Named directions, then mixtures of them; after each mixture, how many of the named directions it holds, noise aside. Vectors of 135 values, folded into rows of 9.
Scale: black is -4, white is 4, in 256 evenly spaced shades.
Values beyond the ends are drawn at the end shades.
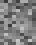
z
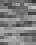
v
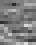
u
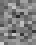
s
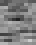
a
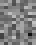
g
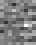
three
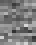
two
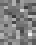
one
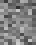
one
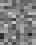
one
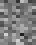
three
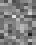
two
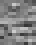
two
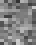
two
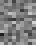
two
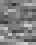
one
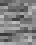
one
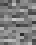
four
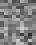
four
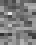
three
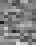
three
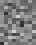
one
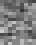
three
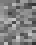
three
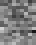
four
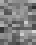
three
